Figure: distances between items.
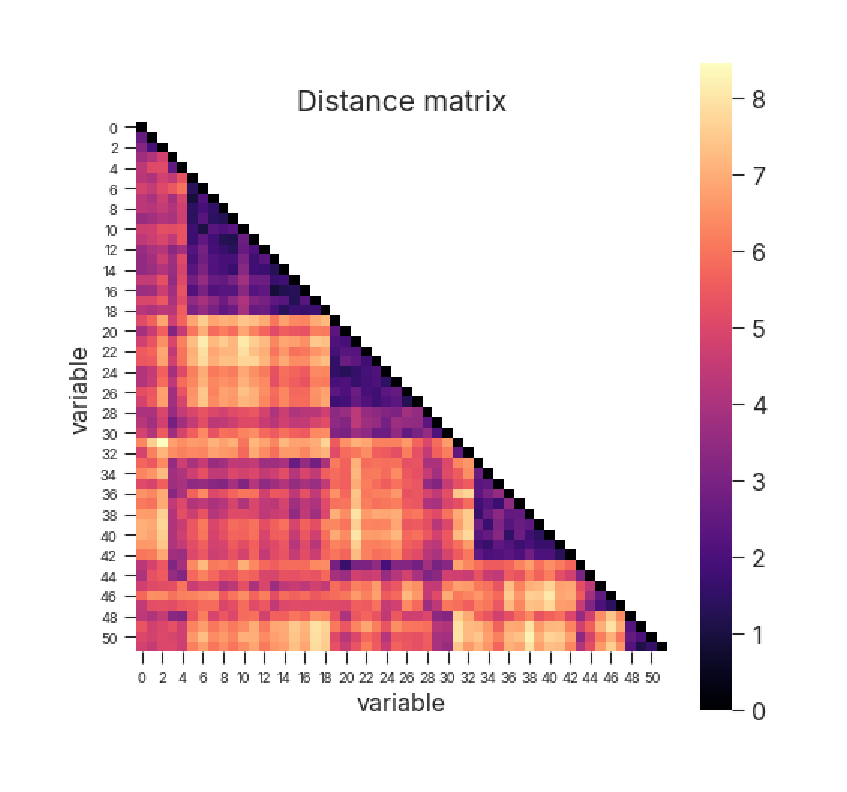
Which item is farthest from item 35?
21
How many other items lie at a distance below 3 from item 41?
9
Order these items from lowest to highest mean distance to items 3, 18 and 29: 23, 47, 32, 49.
47, 23, 49, 32
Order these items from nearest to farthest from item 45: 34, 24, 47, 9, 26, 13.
47, 13, 9, 24, 34, 26
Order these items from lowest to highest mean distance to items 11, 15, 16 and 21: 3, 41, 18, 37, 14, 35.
14, 18, 3, 35, 37, 41
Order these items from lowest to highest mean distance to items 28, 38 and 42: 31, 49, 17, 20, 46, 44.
17, 44, 20, 31, 46, 49
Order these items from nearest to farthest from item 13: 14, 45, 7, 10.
14, 7, 10, 45
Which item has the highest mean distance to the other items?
31
